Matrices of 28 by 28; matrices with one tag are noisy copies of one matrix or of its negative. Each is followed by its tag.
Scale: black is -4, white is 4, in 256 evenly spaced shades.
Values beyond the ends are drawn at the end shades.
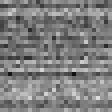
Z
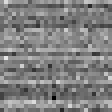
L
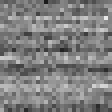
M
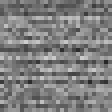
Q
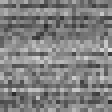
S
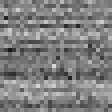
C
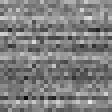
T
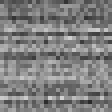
T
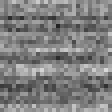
M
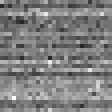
Z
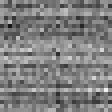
S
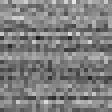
T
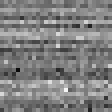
C
